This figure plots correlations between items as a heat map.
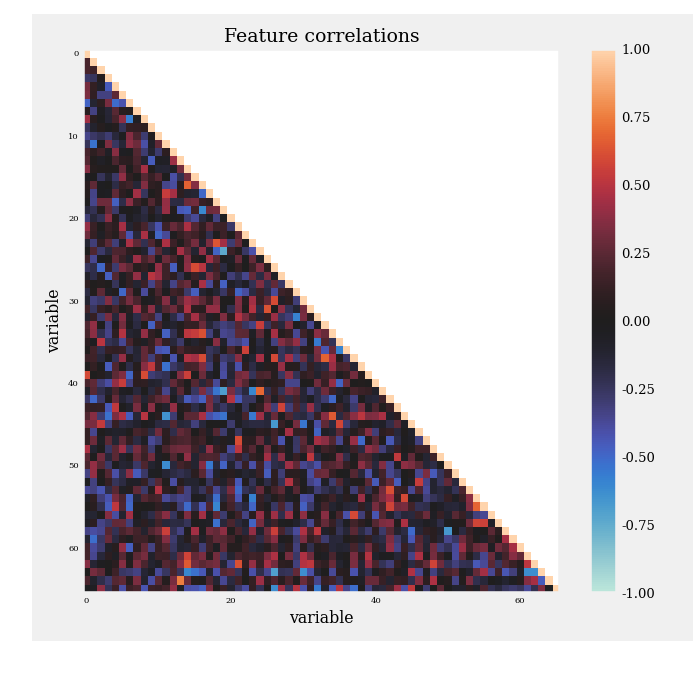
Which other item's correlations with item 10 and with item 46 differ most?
39
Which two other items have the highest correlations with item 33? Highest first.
37, 24
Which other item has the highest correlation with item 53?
42
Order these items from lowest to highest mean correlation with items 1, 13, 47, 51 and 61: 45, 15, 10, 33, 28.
10, 45, 15, 28, 33
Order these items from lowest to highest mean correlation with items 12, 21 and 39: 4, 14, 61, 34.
34, 61, 4, 14
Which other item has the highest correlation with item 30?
26
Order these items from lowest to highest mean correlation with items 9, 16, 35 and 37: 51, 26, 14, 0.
0, 51, 26, 14
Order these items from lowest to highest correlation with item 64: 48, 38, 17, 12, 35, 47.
35, 38, 47, 17, 12, 48
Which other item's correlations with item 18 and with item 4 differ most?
55
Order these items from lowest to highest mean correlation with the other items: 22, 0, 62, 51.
51, 22, 0, 62
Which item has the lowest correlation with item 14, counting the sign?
63
